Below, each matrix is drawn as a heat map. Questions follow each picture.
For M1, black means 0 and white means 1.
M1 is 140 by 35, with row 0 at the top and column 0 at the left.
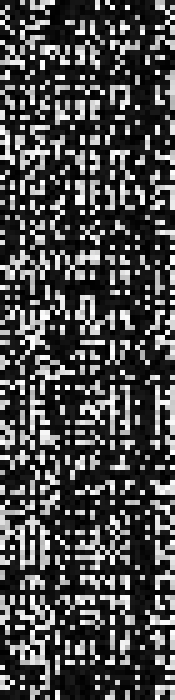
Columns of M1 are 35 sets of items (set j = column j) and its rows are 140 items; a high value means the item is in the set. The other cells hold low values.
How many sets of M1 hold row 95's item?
4
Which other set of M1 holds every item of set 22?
34
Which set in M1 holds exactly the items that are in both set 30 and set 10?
26
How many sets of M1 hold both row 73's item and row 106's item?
6
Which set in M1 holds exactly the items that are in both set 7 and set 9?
14
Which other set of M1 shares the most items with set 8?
4
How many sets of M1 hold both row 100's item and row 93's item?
5
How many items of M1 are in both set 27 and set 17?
3
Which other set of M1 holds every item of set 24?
16
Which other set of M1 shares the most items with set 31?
6
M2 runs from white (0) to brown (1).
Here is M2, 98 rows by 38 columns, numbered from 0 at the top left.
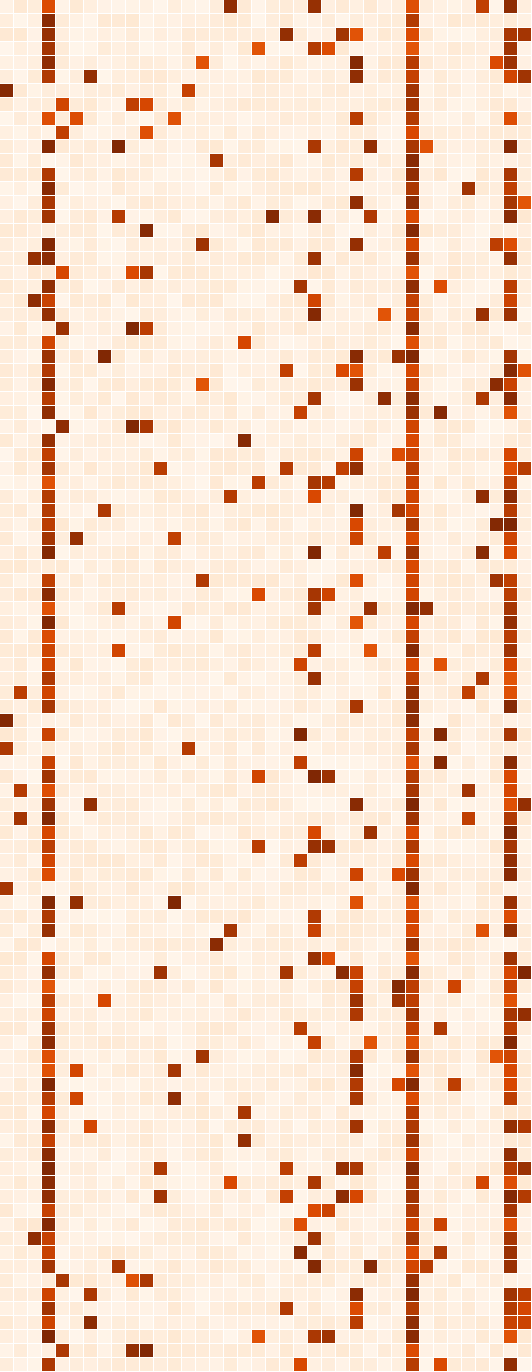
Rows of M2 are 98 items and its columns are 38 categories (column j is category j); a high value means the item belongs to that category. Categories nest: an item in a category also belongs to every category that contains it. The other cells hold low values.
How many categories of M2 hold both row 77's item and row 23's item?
1
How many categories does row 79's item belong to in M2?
3
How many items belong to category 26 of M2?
7
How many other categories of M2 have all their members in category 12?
1
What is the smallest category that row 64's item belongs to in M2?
5
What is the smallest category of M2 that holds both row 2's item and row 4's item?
25
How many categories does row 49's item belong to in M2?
5
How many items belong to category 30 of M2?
3
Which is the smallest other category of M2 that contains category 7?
28
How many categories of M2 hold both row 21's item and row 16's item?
1
